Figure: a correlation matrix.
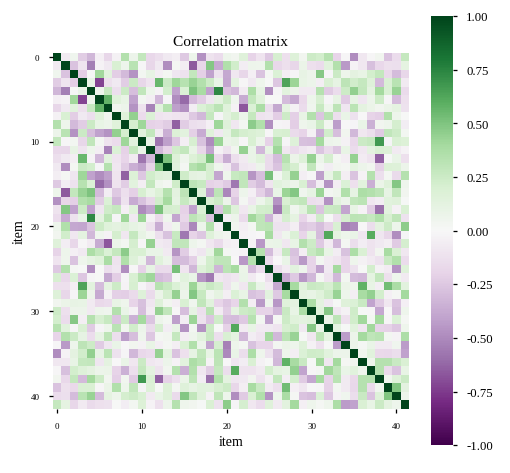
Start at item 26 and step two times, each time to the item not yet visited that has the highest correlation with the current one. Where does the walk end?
22
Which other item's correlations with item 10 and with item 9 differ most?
38
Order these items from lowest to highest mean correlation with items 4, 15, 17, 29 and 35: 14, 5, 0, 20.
0, 20, 5, 14
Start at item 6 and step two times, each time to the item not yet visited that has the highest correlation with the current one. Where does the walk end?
2
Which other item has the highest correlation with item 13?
12
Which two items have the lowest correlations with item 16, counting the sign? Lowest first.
1, 20
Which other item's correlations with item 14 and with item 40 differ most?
25
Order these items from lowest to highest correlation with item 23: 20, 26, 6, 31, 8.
26, 20, 6, 31, 8
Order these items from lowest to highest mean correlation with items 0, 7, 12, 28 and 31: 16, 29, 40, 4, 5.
5, 4, 40, 29, 16
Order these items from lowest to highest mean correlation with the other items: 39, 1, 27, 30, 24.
1, 24, 30, 39, 27
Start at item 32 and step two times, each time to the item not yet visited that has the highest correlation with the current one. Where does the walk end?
37
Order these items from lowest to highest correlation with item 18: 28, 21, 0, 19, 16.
16, 19, 0, 28, 21
